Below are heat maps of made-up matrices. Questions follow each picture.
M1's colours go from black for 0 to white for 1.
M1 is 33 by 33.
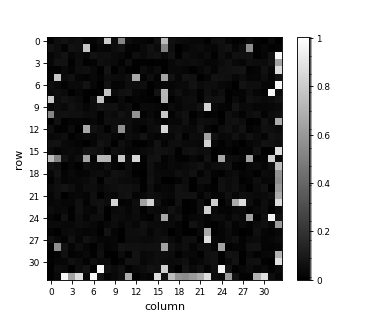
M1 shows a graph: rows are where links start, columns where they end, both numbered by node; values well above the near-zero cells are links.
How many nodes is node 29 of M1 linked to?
1
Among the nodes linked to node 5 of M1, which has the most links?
node 16
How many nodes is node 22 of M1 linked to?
7
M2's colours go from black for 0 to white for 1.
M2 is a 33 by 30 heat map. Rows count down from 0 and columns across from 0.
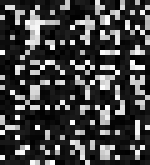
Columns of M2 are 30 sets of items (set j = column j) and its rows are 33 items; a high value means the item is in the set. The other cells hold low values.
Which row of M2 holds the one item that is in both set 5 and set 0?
10
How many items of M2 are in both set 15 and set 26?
4
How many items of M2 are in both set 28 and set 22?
6
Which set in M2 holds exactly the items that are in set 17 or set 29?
7
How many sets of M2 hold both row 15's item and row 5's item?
0
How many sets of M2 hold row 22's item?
5
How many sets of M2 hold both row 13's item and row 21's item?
6
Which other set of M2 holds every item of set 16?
21
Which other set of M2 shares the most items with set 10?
6
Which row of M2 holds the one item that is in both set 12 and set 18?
16
